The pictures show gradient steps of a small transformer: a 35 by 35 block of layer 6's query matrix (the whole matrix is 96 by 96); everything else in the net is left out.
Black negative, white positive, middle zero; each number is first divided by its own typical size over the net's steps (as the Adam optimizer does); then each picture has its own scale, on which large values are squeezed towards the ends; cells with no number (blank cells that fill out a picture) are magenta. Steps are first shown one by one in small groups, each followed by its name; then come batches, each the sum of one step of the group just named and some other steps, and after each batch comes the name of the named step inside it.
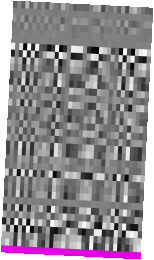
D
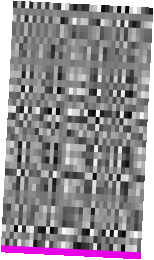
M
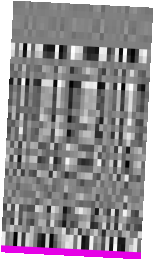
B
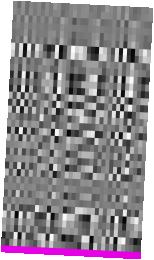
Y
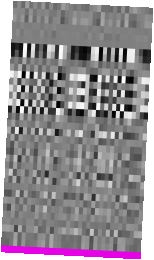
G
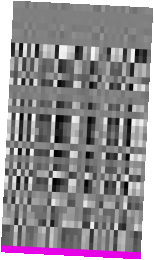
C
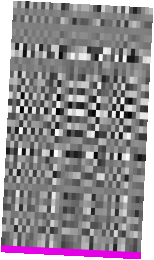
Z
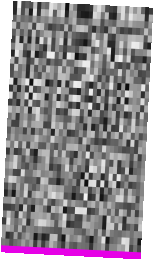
Y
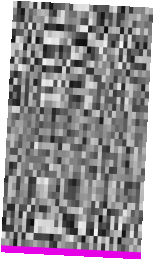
B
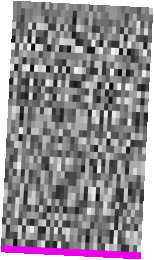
B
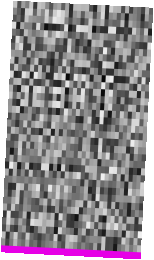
Z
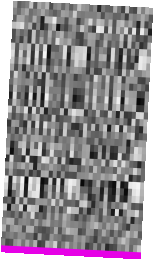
C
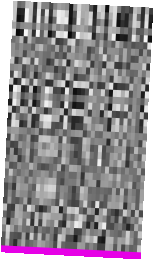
B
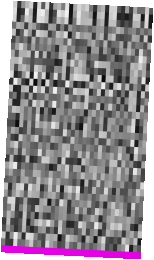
G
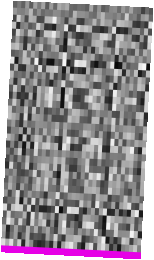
D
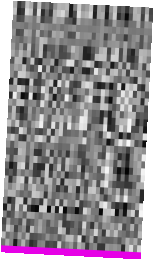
B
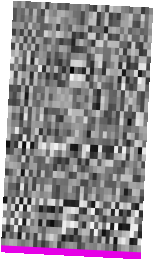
C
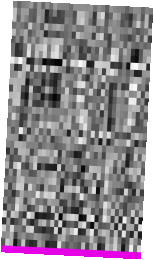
B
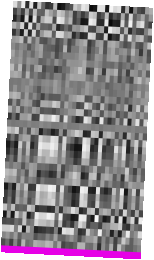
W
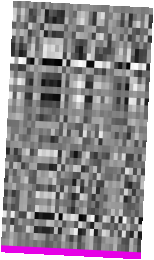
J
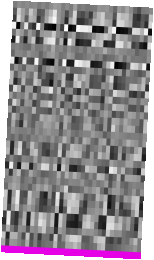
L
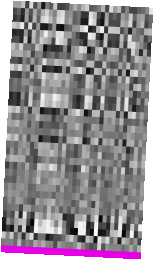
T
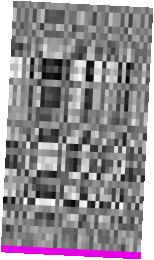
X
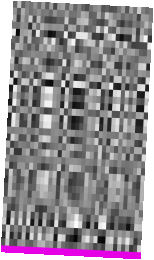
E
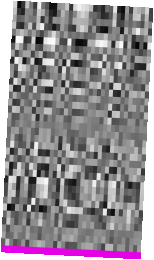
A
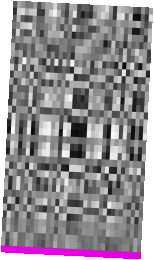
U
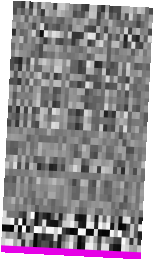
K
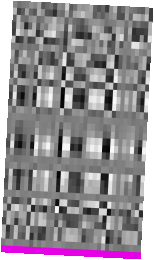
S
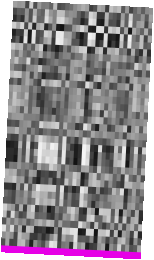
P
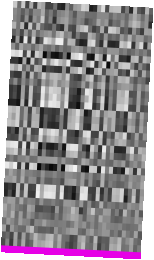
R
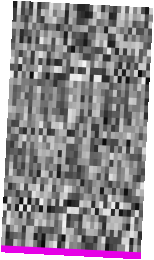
P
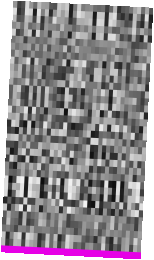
X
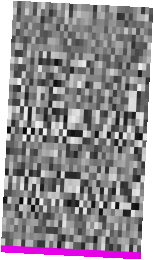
J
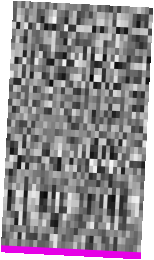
L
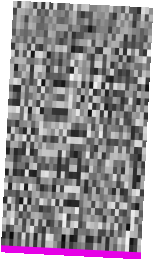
U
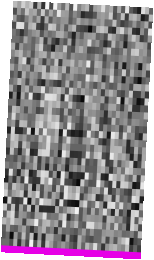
U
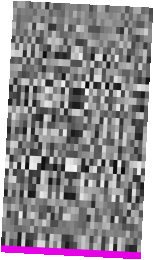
R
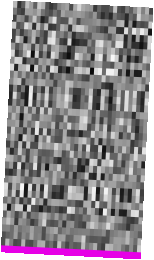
A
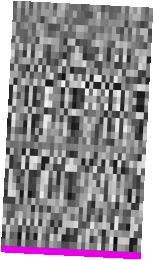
E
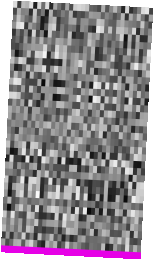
J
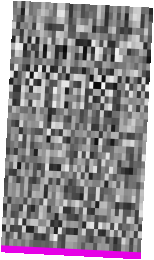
K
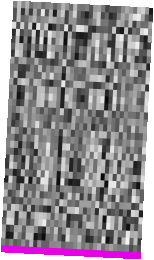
S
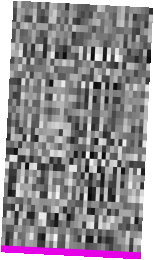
U
